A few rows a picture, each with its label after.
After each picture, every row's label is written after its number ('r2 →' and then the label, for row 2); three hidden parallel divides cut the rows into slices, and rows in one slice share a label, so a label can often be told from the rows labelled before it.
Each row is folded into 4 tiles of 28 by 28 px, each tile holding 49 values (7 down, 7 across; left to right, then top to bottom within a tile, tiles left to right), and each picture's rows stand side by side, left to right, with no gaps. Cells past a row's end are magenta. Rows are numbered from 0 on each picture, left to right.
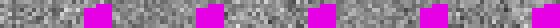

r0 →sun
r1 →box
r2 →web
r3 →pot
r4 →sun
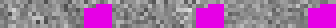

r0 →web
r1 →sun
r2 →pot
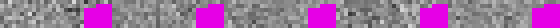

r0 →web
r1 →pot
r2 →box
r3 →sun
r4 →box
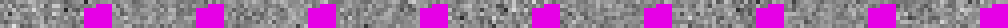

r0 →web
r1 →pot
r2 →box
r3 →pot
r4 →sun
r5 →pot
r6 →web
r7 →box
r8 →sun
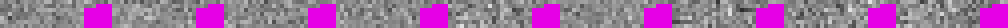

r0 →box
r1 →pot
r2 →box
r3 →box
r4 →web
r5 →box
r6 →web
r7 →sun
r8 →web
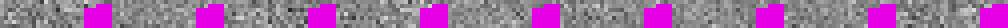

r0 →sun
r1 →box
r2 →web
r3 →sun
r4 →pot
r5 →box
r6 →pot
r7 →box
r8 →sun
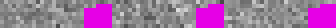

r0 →pot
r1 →sun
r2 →pot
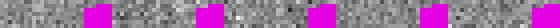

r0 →pot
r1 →sun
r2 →web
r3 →pot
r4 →box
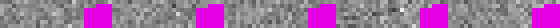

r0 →pot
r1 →pot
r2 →pot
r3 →sun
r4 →box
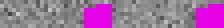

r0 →pot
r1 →pot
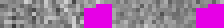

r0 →sun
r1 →pot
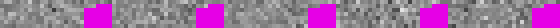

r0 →box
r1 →pot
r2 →pot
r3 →sun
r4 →pot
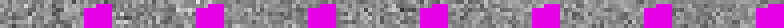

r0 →sun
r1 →sun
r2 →pot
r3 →web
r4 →box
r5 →box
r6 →box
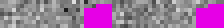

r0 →web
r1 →sun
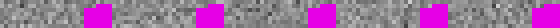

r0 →pot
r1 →pot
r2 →box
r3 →pot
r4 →pot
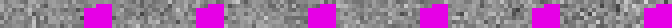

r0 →pot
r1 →box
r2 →pot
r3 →pot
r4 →pot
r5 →sun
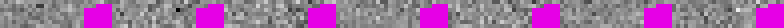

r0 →box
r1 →web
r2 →web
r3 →pot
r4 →web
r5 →pot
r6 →sun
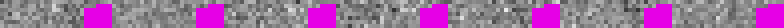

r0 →web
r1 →pot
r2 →sun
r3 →sun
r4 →web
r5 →web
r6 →box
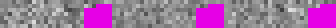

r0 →web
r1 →pot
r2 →sun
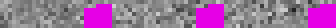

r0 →pot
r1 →web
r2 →web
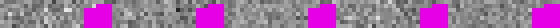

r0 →sun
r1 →web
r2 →pot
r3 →web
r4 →box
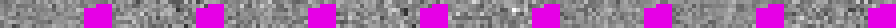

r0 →box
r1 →web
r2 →box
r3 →web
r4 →sun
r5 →box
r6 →pot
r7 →web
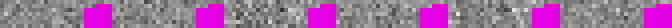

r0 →pot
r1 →box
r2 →sun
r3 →box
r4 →sun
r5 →pot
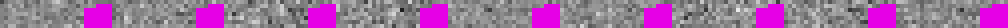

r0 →pot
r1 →pot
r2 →web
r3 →web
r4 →pot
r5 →pot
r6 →sun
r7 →web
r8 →pot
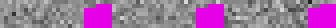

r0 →box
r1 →pot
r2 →web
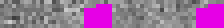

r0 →sun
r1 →pot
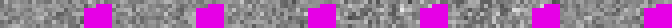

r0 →pot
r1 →pot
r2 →pot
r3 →sun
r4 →sun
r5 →box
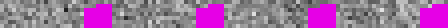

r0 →web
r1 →sun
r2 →web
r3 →sun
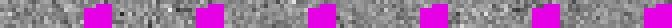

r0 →sun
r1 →web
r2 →box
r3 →pot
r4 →web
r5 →box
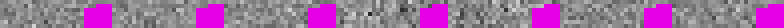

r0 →pot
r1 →box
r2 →box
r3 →web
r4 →sun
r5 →box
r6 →box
